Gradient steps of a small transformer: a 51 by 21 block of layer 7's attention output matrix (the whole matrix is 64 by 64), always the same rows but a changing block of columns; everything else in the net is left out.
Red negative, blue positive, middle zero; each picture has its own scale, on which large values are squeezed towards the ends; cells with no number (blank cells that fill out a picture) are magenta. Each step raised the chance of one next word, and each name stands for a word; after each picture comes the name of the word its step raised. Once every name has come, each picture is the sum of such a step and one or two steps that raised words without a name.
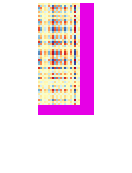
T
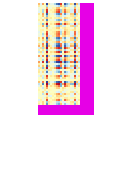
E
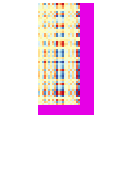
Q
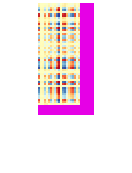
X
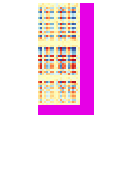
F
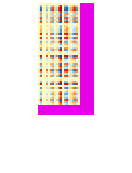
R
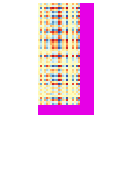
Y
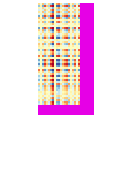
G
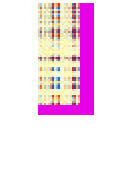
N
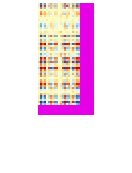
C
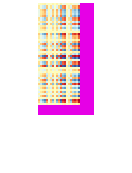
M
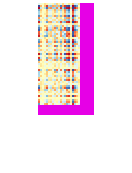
T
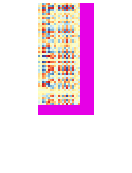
E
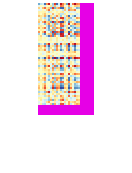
N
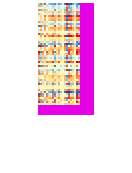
Q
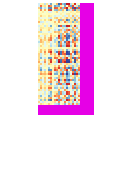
Q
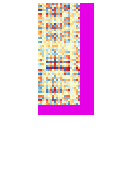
X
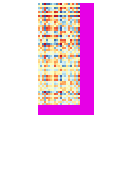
Y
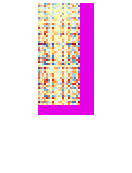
C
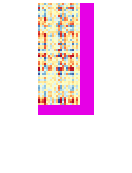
M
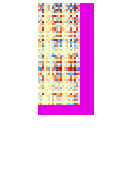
Y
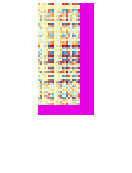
E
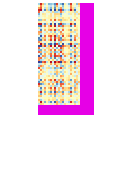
E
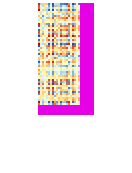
E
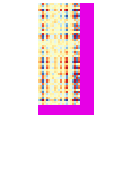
X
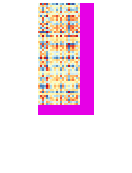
N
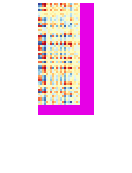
C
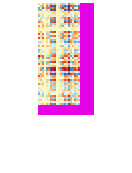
R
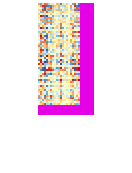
G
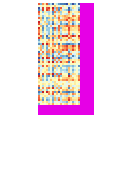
R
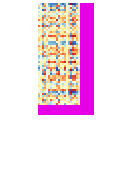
Q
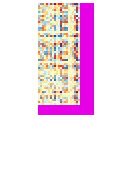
T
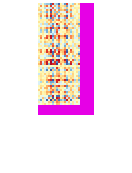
G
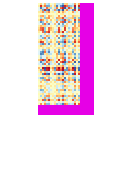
T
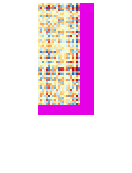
Q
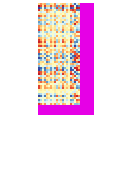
E
